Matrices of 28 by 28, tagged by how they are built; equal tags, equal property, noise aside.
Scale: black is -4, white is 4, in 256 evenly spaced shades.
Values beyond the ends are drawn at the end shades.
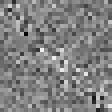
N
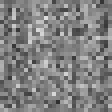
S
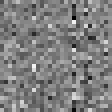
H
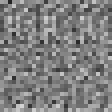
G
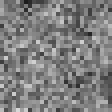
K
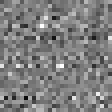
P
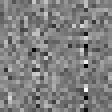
H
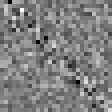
N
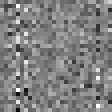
H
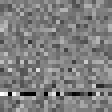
P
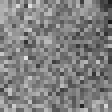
K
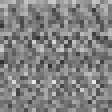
G
